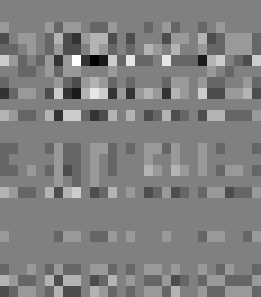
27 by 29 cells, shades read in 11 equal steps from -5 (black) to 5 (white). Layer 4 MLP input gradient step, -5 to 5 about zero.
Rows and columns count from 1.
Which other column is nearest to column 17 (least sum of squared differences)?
20
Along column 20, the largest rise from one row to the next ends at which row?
27
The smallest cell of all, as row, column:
6, 11
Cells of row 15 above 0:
5
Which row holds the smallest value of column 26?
18
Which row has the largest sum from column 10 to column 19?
9
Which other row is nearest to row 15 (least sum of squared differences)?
17
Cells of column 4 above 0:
6
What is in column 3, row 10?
0
